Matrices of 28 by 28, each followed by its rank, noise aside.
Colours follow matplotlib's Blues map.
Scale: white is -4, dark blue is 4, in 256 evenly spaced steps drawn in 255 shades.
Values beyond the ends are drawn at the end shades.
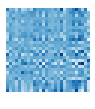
two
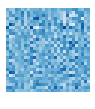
four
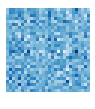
five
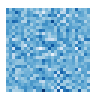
four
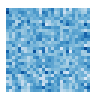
four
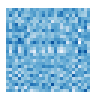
three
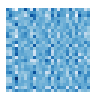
two
